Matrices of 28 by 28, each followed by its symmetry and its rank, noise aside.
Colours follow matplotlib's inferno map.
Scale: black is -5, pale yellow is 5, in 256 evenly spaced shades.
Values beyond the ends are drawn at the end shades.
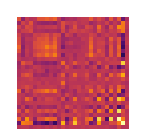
symmetric, rank two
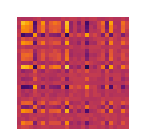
symmetric, rank one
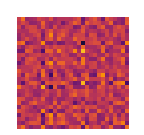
no symmetry, rank three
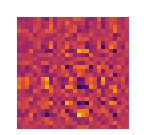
no symmetry, rank three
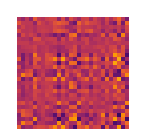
antisymmetric, rank two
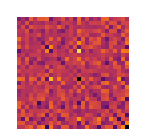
symmetric, rank three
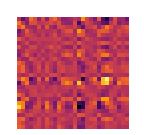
antisymmetric, rank two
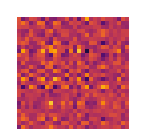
no symmetry, rank two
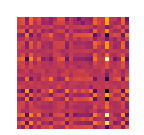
no symmetry, rank one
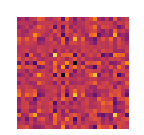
symmetric, rank three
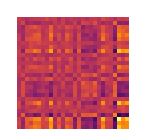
symmetric, rank one
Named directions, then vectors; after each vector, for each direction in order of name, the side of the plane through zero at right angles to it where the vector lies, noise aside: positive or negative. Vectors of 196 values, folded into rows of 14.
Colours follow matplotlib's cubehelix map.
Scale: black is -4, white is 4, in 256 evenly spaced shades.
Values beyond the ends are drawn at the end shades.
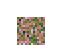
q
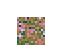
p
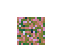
negative, negative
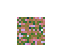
positive, negative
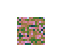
negative, positive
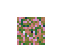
negative, negative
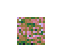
positive, negative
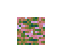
positive, positive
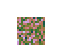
negative, negative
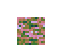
positive, positive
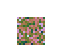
positive, negative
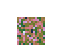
negative, negative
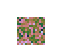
negative, positive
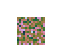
positive, positive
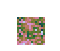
negative, positive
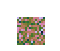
positive, negative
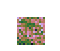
positive, negative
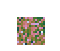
negative, positive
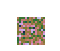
positive, positive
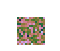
negative, positive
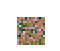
negative, negative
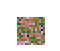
negative, positive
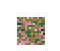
negative, positive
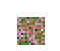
positive, negative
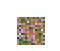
positive, negative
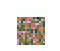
negative, negative
